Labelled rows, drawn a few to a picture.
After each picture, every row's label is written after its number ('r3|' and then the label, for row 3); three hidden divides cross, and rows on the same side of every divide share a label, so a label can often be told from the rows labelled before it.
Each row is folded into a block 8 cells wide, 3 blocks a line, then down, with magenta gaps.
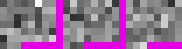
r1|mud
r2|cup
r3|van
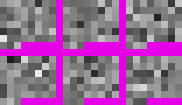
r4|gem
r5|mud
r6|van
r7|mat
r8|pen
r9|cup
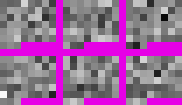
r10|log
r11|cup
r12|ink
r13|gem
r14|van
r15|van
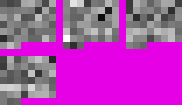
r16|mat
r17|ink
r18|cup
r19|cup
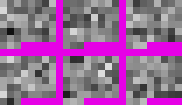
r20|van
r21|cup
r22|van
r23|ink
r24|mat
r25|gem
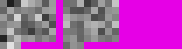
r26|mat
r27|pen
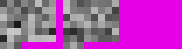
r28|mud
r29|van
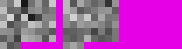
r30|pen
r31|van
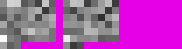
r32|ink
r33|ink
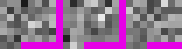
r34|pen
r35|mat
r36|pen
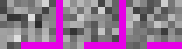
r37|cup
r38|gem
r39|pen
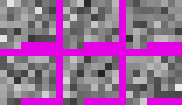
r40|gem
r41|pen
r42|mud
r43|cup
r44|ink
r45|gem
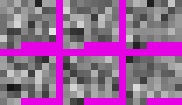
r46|gem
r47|van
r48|ink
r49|van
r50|cup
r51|mud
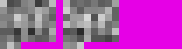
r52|van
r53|van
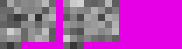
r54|cup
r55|ink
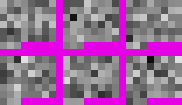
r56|van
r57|log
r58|mat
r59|log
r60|van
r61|pen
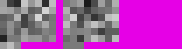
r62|mat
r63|pen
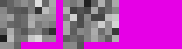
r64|mud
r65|pen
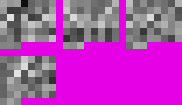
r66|pen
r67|van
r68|van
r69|log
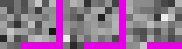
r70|mud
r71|ink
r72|van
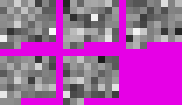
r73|gem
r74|cup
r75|mud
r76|gem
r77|gem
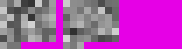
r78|pen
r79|gem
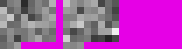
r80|pen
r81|gem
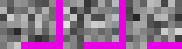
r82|van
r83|pen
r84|log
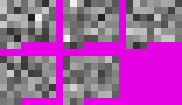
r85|van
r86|ink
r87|cup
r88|pen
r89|cup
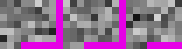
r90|mud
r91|van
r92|cup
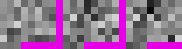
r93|gem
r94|pen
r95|pen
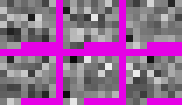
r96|van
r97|cup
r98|mat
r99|van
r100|mat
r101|pen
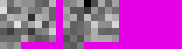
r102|van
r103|pen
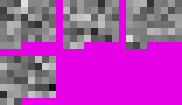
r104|log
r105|van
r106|ink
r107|mud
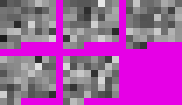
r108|mud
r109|mud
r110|cup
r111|gem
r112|van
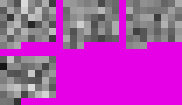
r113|log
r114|gem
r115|van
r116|cup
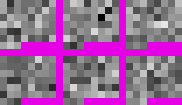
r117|van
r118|ink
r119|pen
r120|mud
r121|mud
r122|log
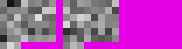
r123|mat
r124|van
